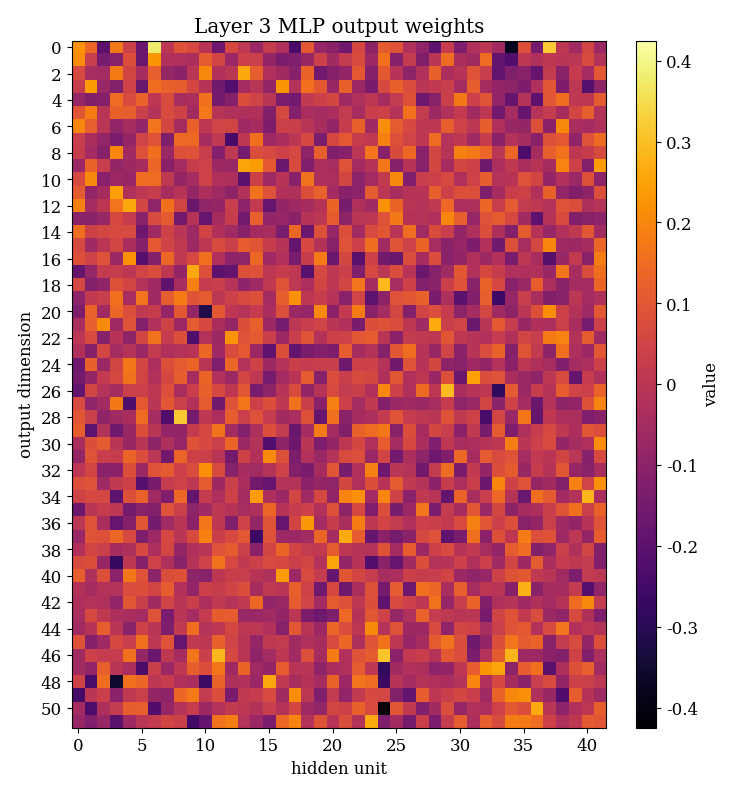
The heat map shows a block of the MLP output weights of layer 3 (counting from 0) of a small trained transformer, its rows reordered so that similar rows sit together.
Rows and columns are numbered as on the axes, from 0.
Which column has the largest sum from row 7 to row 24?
14
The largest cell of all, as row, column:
0, 6
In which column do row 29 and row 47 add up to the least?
1
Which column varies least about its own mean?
39
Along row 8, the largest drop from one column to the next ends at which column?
35
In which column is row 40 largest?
16
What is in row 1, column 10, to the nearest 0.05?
0.1
